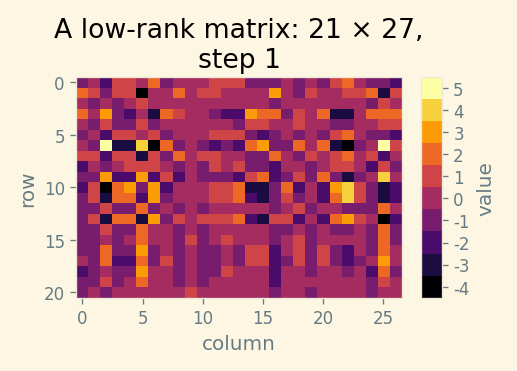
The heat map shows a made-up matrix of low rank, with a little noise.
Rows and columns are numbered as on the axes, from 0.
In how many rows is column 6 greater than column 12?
6
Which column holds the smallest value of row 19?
16
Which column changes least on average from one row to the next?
9
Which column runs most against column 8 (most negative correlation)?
5
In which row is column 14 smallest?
10
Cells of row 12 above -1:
15
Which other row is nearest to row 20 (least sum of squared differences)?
2
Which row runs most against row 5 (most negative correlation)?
3
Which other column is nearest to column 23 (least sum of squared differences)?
17
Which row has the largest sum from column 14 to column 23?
1
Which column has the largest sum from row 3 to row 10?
25
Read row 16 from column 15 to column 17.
1 -2 0
